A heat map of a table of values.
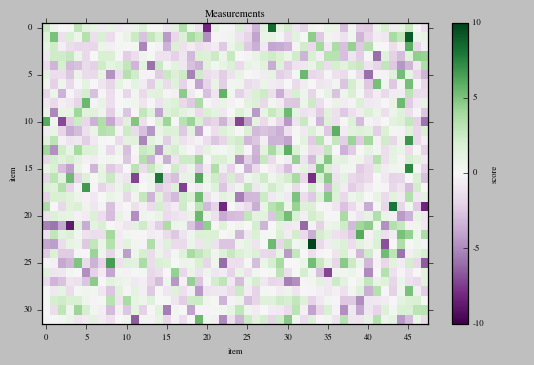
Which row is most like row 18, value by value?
14
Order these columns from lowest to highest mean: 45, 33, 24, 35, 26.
26, 24, 33, 35, 45
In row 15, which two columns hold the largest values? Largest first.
45, 34
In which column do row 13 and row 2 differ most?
30
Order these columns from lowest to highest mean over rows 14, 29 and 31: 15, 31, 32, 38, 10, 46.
15, 38, 32, 10, 46, 31
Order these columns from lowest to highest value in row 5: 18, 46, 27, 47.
18, 47, 46, 27
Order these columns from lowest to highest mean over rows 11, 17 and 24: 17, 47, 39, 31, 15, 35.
17, 35, 39, 15, 31, 47
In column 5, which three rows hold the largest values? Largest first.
17, 8, 1
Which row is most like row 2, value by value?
12
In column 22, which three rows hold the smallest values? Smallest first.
19, 25, 31
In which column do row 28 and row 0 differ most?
28
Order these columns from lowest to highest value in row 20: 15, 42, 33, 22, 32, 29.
22, 15, 32, 42, 33, 29
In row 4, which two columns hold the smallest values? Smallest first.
13, 44
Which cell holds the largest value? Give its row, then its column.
23, 33
